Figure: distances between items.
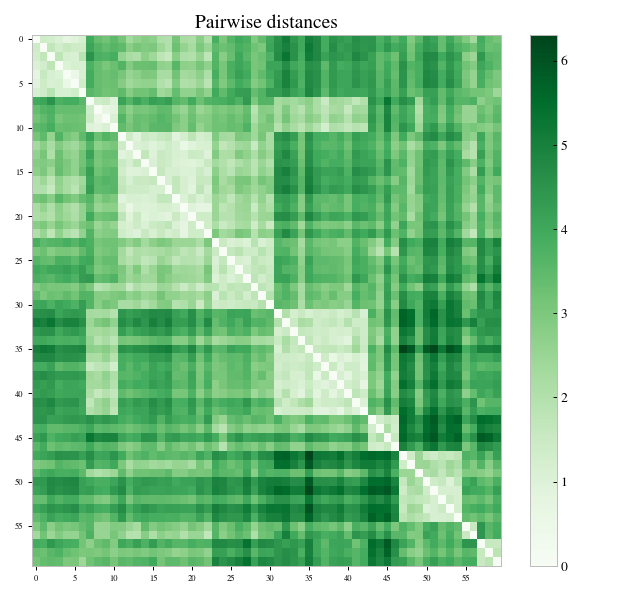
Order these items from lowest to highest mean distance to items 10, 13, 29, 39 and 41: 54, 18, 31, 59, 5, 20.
31, 18, 20, 5, 59, 54
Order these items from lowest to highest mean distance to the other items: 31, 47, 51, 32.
31, 32, 47, 51
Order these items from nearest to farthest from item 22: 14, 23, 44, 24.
14, 24, 23, 44
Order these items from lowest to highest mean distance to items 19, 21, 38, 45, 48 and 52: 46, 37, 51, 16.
16, 46, 37, 51
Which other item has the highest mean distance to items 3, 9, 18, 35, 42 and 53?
45
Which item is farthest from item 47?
35
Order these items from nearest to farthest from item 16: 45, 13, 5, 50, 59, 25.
13, 5, 25, 59, 45, 50
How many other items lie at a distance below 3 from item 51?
7
